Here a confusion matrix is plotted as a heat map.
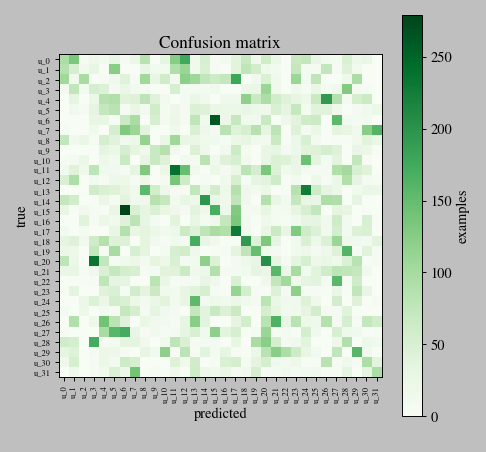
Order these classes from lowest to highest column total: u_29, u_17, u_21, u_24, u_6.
u_29, u_24, u_21, u_6, u_17
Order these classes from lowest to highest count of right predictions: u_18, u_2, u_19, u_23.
u_2, u_23, u_19, u_18
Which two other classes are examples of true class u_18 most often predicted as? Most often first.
u_13, u_20
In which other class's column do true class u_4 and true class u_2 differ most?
u_26
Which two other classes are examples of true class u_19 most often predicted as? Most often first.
u_28, u_5
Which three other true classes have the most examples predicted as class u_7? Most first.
u_31, u_6, u_16
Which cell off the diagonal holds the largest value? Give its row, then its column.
u_15, u_6
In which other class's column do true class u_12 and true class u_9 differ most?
u_11
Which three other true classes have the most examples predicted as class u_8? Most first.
u_13, u_11, u_2
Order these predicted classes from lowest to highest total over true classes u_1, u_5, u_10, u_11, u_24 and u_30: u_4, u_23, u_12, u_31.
u_31, u_4, u_23, u_12
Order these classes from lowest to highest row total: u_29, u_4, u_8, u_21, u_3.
u_3, u_8, u_29, u_21, u_4
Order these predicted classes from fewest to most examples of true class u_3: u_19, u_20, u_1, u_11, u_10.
u_10, u_19, u_11, u_1, u_20
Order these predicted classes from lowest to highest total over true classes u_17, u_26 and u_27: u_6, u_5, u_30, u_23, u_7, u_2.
u_2, u_7, u_30, u_23, u_5, u_6
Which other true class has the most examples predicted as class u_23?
u_17
